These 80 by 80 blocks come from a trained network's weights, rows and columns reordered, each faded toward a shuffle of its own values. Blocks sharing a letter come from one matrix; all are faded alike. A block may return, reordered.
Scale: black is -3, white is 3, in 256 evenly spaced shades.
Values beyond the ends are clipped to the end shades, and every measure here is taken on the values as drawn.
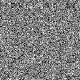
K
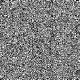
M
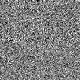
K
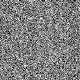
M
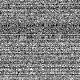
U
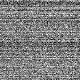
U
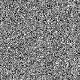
M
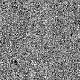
M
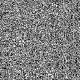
M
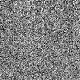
K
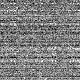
U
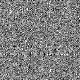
M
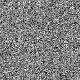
K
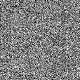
K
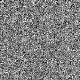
M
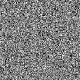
K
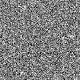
M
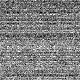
U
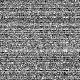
U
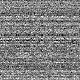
U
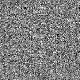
M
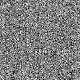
M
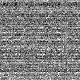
U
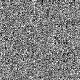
K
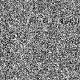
M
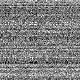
U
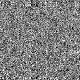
K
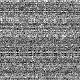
U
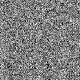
K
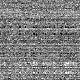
U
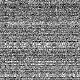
U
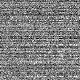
U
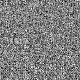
K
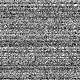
U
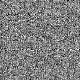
M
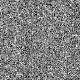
M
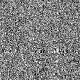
K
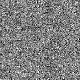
K
